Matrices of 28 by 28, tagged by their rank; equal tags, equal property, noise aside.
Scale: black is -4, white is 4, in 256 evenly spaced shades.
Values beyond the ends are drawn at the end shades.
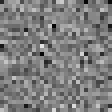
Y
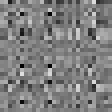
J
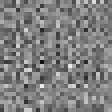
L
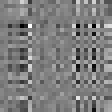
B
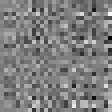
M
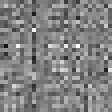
L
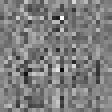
M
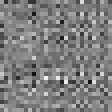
L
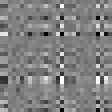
B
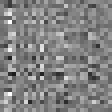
M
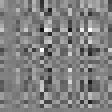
J
